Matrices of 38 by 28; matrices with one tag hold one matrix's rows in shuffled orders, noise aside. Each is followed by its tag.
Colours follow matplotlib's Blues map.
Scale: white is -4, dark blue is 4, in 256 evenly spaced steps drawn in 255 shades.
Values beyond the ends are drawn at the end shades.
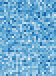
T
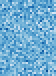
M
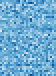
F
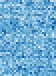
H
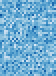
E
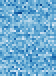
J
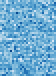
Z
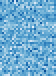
E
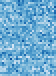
Z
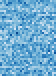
Z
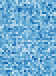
T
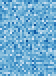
E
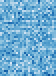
T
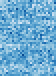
Z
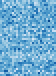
T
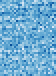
H
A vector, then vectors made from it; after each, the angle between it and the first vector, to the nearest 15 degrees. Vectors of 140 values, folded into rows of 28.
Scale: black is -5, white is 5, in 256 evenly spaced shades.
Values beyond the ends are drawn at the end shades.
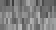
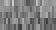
165 degrees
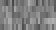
45 degrees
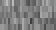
150 degrees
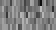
105 degrees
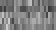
60 degrees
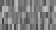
75 degrees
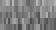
165 degrees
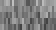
165 degrees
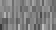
75 degrees
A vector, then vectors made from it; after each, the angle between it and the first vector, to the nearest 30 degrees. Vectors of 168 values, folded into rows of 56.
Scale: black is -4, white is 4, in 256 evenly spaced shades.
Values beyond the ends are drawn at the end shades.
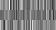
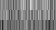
90 degrees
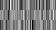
150 degrees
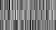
150 degrees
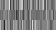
30 degrees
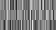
60 degrees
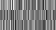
90 degrees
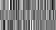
30 degrees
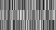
120 degrees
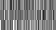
60 degrees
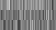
60 degrees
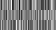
90 degrees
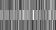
120 degrees
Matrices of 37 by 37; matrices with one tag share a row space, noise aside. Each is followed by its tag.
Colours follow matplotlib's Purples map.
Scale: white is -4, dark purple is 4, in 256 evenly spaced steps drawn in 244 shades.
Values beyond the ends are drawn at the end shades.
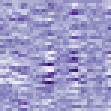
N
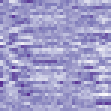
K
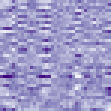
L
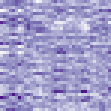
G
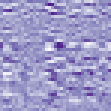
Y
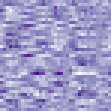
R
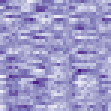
R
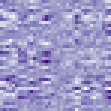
L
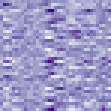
Y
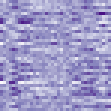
K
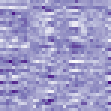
N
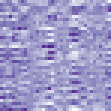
N
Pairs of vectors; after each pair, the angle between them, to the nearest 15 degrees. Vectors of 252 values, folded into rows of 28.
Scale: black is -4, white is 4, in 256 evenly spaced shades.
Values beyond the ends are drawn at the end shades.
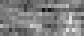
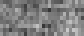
45 degrees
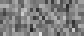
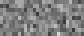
120 degrees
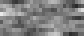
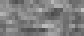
60 degrees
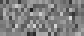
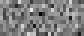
150 degrees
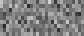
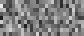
75 degrees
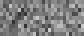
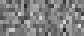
90 degrees
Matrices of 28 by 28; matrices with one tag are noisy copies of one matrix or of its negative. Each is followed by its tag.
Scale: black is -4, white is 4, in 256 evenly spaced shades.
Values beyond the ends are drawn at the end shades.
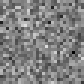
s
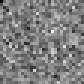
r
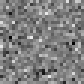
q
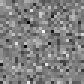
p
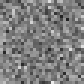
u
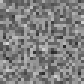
r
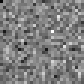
r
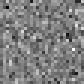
q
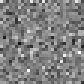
q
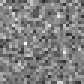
p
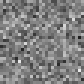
p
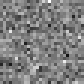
p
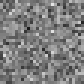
r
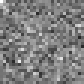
r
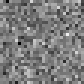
q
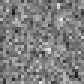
u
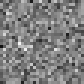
q
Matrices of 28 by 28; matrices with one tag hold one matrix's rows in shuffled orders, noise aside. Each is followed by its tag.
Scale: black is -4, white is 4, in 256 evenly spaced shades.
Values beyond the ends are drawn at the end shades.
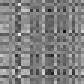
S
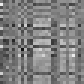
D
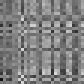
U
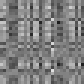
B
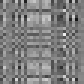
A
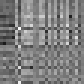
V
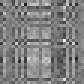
A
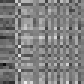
V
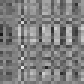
U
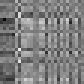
V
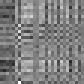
V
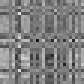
S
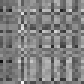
U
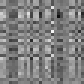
B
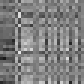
V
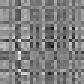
S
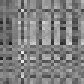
U
